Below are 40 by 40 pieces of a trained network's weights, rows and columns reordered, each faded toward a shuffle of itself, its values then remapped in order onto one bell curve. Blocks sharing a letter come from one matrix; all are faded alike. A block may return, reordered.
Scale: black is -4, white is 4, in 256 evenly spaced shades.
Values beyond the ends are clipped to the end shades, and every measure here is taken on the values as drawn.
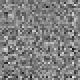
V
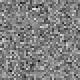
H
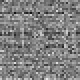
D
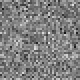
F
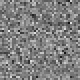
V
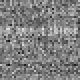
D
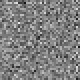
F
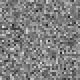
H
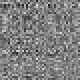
V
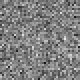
H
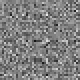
V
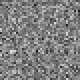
F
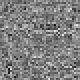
V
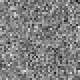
H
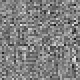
F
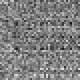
D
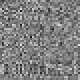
V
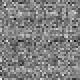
D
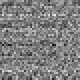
D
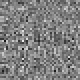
V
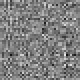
V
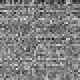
D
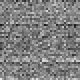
D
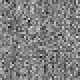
H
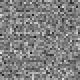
F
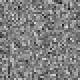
H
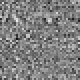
V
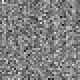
H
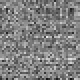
D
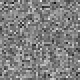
F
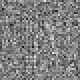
H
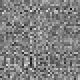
V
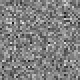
F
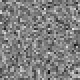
F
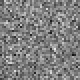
H
